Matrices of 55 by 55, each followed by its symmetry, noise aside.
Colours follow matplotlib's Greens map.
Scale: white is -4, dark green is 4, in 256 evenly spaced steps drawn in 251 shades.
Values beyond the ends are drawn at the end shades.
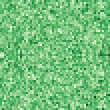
mirrored top to bottom.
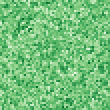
symmetric.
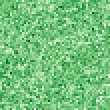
symmetric.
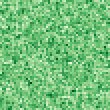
symmetric across the other diagonal.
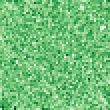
symmetric across the other diagonal.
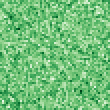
symmetric across the other diagonal.
